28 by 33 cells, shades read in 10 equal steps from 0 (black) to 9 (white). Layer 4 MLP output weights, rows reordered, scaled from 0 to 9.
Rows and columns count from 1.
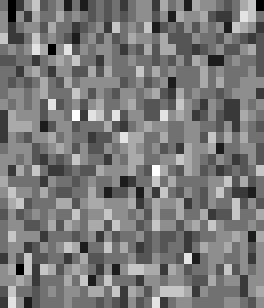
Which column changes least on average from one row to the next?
1
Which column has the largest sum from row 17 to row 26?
2
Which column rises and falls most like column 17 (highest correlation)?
16
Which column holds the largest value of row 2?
31
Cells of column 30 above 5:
4
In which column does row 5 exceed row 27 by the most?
5
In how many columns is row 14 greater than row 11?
16
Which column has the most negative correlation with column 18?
3
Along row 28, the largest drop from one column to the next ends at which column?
21
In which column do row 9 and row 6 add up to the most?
10
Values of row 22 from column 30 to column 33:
6 5 1 6
